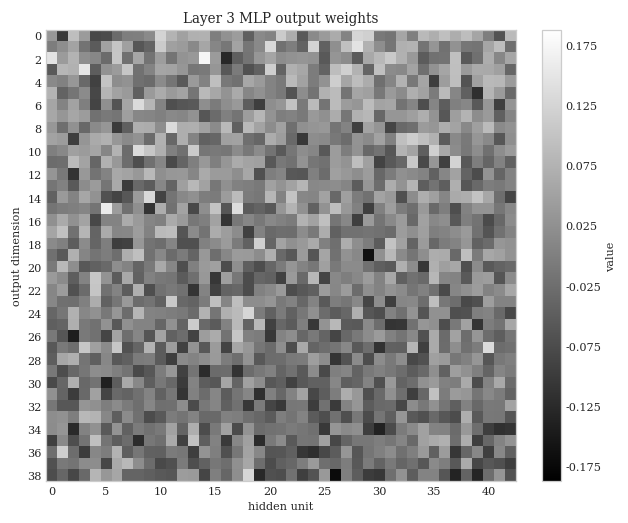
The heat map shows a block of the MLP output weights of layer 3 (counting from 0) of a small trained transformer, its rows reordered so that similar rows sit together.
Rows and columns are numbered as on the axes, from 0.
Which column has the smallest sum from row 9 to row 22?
18
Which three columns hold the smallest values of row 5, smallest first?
39, 4, 22
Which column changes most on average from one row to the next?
2
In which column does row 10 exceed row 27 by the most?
8
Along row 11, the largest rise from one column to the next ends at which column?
37
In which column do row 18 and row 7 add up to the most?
19
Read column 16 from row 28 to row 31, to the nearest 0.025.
0 -0.025 0.05 -0.05
